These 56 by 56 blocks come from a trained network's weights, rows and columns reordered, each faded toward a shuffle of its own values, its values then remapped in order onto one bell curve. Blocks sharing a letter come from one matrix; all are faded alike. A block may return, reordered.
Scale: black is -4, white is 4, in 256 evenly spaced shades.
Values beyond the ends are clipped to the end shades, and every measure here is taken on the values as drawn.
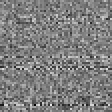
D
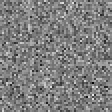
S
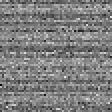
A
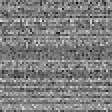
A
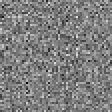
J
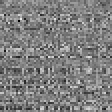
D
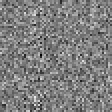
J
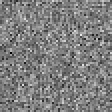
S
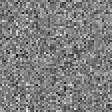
J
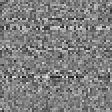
D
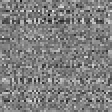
D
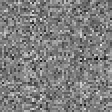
J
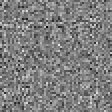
J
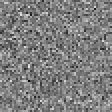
S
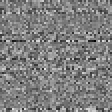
D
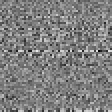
D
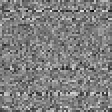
D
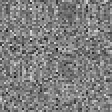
J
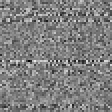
D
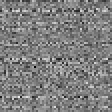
D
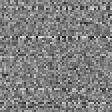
D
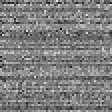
A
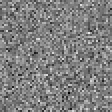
S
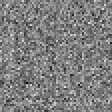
S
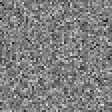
S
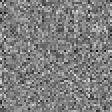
J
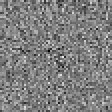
J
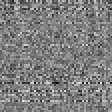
D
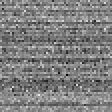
A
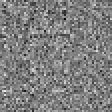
J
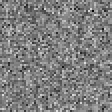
S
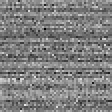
A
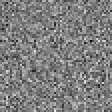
J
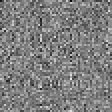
J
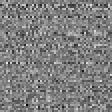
D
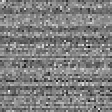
A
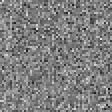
S
